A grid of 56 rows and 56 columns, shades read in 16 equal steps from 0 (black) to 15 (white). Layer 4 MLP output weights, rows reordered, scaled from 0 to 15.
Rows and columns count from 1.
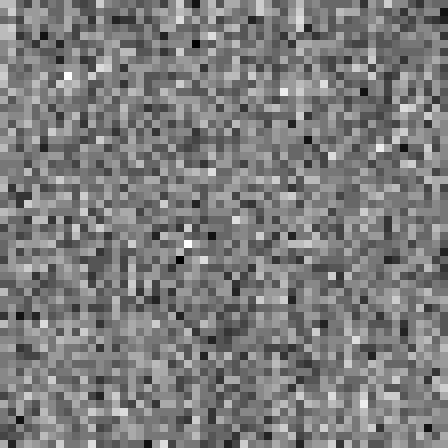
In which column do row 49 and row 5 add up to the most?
2
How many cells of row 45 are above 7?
29
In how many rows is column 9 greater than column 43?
31
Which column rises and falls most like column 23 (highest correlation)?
38
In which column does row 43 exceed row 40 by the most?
45
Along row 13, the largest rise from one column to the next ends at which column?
50
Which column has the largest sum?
17
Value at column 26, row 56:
4
